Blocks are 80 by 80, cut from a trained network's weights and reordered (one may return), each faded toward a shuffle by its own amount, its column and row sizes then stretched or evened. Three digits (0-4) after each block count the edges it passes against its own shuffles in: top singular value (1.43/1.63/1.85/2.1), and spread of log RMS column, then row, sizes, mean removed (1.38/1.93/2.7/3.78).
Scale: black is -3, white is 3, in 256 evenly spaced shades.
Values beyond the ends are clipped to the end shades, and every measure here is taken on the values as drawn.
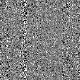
1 3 1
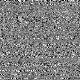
0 0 3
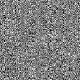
4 3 0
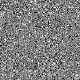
2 1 1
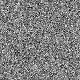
0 0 0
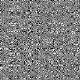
2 3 3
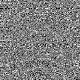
3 0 2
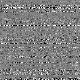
1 1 4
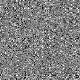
3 1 1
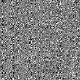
1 3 1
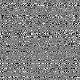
2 2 4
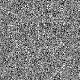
2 1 0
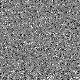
0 0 2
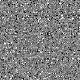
1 1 2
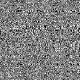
3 1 2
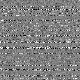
1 0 4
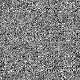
1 0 2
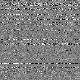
2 1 4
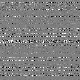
1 1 4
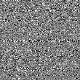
1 0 3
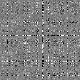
4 3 3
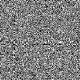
3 1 1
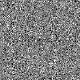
0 2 1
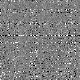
2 2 3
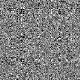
3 2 1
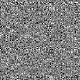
3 2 2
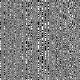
4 4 0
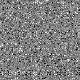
2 0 2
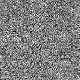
3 1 1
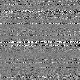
2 1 4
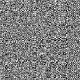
4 1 2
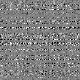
0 2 4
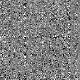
0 3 2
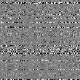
3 1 4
